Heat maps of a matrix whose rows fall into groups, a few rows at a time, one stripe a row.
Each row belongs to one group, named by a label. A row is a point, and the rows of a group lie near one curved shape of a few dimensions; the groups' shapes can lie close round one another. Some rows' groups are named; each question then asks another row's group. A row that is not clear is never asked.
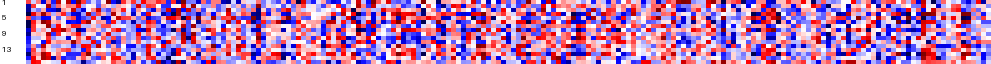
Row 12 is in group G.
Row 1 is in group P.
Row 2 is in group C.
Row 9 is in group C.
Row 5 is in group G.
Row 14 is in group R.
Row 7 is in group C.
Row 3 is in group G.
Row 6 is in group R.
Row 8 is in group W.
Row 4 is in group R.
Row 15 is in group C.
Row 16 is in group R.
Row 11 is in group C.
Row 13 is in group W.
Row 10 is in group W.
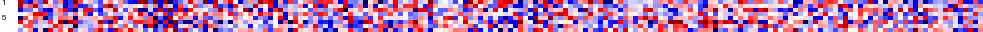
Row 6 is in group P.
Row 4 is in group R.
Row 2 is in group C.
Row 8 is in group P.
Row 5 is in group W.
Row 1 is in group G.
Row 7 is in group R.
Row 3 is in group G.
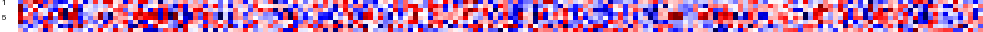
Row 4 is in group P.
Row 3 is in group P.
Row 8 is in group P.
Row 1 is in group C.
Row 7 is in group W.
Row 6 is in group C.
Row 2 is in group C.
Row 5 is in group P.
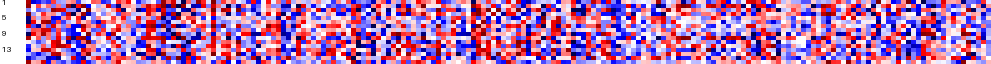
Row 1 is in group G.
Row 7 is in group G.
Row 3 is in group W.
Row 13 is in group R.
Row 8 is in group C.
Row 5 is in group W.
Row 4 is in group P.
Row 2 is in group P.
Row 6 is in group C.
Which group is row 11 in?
W
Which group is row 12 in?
W
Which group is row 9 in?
R
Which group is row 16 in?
C
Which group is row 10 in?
P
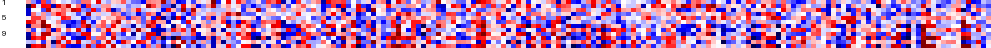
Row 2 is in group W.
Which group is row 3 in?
C
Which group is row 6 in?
C
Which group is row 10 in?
R
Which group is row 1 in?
G
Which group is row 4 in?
W
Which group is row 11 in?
P
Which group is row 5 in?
R
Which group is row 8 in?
P
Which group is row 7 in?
R
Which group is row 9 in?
R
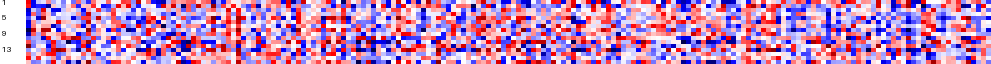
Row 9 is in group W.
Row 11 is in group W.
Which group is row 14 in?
R
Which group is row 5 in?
G
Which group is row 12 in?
C
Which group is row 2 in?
G
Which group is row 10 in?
C
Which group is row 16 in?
W
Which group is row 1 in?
P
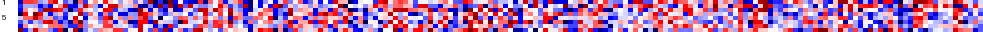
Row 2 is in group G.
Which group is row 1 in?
R
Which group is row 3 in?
W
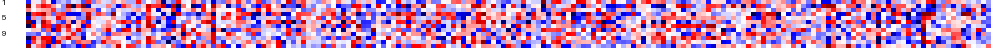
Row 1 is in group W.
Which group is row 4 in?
R
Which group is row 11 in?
C
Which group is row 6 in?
P
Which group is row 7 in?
W
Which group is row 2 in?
P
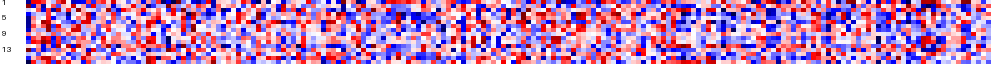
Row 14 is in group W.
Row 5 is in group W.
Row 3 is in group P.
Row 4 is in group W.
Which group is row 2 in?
C
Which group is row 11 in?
C
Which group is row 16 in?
W
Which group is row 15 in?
R
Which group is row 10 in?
C
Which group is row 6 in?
R
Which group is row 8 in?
C
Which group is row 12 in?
P
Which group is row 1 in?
R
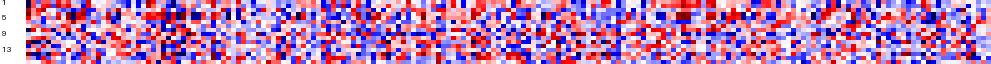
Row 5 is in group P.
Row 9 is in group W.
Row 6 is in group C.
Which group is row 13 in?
R
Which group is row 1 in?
W
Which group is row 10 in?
C
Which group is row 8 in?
W
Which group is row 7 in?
R
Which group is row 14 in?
G
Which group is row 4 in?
P
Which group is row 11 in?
G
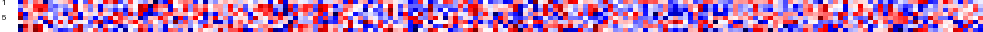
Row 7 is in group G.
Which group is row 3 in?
R
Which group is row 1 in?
W
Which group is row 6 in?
P
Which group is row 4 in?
P
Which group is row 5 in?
C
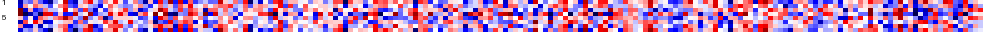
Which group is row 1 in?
G
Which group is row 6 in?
W
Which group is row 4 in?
G
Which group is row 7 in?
G
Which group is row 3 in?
C
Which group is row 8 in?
G
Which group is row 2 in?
G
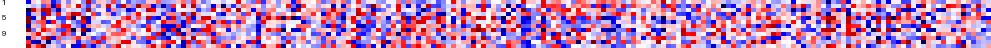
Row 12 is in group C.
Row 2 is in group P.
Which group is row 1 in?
W
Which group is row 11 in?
G
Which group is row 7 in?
W
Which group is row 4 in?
C
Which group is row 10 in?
C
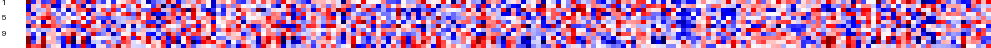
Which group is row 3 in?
W
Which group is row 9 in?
C
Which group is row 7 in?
R
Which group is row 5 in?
R
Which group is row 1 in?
C
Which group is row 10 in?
P
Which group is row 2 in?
W
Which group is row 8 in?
G
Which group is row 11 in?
P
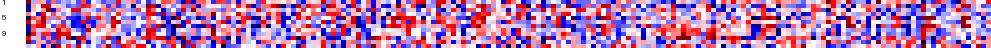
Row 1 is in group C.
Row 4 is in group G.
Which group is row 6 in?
C
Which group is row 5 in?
R
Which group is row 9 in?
W
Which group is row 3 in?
C
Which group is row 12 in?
P
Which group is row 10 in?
P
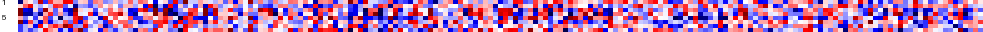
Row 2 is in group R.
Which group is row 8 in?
W
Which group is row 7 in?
C
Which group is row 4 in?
G
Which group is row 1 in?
C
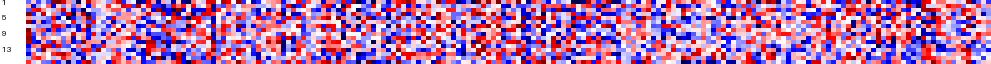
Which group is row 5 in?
W
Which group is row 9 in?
C
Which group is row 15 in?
R
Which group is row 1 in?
W
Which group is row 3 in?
R
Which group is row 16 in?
W
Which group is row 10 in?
P
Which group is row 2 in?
P
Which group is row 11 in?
G
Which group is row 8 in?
C
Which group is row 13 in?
G
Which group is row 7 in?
W
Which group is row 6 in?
C
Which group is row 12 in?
C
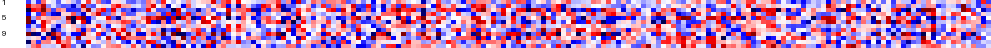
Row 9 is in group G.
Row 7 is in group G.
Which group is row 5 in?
P
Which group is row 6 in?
P
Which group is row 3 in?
R
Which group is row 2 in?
C
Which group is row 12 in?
R
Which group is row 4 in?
G
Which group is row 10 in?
P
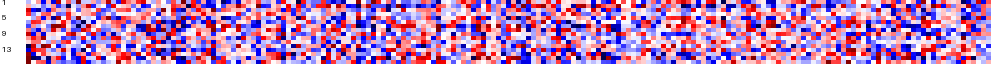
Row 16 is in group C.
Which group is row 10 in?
C
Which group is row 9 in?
C
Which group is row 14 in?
P
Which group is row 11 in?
R
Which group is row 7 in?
W
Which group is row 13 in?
R
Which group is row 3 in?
G
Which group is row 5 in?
P
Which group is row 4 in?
R
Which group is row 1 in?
P
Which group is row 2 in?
W
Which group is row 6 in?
R
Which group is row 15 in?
G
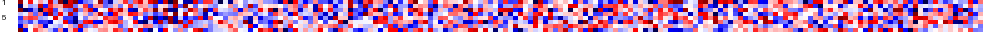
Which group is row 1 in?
P
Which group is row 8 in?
P
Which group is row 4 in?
P
